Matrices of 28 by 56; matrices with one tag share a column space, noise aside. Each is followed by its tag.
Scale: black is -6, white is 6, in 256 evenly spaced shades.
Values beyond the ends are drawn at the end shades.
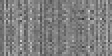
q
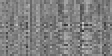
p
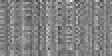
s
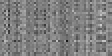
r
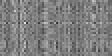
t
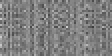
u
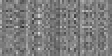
u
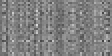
r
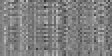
s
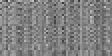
s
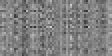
u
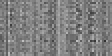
r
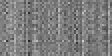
r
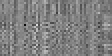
p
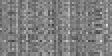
r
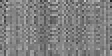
s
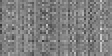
r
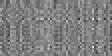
q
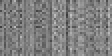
u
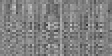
p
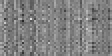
q
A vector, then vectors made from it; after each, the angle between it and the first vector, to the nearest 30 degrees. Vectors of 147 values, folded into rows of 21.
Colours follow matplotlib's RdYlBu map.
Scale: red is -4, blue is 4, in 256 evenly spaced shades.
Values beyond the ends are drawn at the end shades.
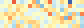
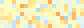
60 degrees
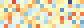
30 degrees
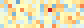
90 degrees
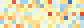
30 degrees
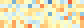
150 degrees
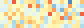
30 degrees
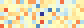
90 degrees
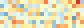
120 degrees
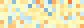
150 degrees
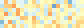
60 degrees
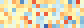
60 degrees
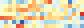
60 degrees
